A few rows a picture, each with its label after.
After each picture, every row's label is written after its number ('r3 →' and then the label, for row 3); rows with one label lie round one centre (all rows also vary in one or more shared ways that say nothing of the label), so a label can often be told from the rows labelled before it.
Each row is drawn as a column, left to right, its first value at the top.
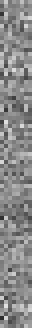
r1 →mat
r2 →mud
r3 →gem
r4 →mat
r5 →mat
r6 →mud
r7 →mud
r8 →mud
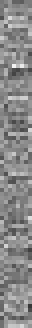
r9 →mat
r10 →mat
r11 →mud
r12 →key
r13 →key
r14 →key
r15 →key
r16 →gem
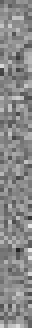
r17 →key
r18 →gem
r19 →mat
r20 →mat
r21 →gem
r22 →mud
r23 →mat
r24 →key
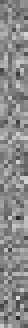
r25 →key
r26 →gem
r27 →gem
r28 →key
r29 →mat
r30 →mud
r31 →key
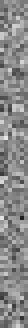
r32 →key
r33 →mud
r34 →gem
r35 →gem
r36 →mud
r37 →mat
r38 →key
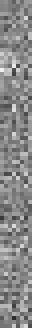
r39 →mat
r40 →key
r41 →mat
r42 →key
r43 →mat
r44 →key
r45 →mud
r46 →gem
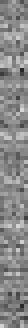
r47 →key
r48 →key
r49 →key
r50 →gem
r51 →key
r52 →key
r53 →mat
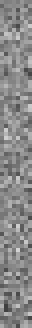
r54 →mat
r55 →gem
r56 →key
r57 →gem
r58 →key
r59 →gem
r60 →mat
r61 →mud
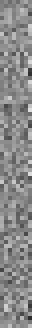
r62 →key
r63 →mat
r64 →key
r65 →key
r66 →gem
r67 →gem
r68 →mat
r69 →gem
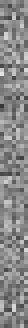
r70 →mat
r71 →key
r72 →mat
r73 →mud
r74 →mat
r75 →mat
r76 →gem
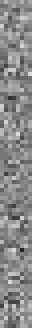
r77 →mud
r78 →mud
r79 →gem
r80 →mud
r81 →mud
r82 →mud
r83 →key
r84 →mud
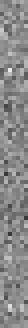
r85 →gem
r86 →key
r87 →mat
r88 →mud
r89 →mat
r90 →mud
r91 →mud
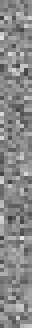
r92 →key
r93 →mud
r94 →mat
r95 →mat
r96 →mud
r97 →key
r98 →key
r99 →mud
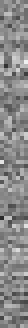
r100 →mat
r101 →mud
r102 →gem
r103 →key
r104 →mat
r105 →gem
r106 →key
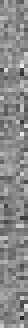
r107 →key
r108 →gem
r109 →gem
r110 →gem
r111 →key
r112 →key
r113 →mud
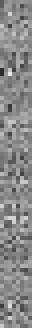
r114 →key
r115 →gem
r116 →gem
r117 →mud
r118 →gem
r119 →mat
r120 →gem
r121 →mat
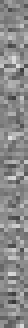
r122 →key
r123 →mat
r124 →mud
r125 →mud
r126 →key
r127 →key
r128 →mat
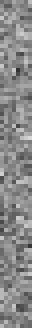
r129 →gem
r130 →mat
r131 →mat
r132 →mud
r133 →gem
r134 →gem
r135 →key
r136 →mud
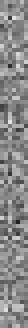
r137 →key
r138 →mud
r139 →mat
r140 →mud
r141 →key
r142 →mud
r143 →mat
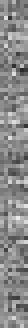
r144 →mud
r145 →mud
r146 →key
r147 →mud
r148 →key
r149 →key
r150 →mat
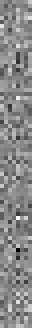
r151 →mud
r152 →mat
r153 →key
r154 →mat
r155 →gem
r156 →gem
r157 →mud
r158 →mud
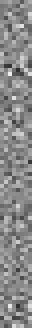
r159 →mat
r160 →gem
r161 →mud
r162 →mat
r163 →mat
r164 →key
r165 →gem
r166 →mud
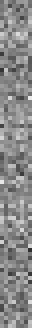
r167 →key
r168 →gem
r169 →mat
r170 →key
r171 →mud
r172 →mat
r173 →gem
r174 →mat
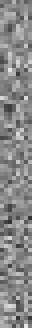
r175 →mat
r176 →key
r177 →key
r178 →mud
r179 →gem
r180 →gem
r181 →key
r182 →mat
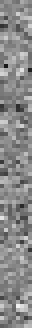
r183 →key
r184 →mat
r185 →gem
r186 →key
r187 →key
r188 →mud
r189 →mat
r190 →mud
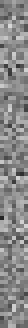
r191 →mat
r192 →mat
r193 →mat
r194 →mud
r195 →mat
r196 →mat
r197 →key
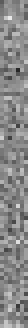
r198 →key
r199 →mud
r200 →mud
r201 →key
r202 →key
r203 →gem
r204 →mat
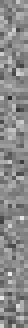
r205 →mat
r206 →mat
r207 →gem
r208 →gem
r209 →mud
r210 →mud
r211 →gem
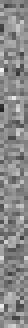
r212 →key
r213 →mat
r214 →mat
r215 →mat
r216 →gem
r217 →mat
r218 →key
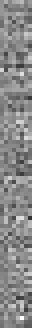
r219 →gem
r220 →mud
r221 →mat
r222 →mud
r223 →mud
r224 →mud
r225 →gem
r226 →mud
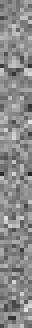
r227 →mat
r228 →gem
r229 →key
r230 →gem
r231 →key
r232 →gem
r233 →mud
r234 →mat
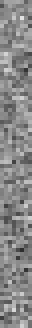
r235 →mat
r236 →mat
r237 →gem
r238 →mud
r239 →gem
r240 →mud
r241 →key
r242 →gem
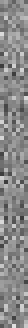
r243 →mud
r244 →mud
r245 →mat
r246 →key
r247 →gem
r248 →mud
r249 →key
